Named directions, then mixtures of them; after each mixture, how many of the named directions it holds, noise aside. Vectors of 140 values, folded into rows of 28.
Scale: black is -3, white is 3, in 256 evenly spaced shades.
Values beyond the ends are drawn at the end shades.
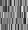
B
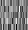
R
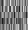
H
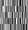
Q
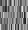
one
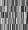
two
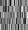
one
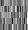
four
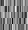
four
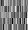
four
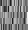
two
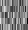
four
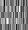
four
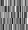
four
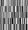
three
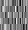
one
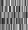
one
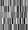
three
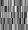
four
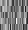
three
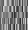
four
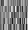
three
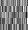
two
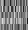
one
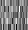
one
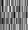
one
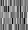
three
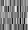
three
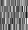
two
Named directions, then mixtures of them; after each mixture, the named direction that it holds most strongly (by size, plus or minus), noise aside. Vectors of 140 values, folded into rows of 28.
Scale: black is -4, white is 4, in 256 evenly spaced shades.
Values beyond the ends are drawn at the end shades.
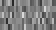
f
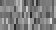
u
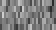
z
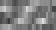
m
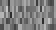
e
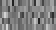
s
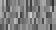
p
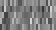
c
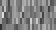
c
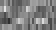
m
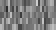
e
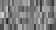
e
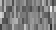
c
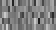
s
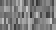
u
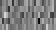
s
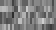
m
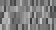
c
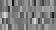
s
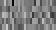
s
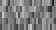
z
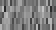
c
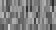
p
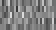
e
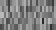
e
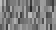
p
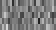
s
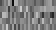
s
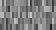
p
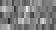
m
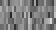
u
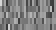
p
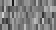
f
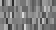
f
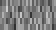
e
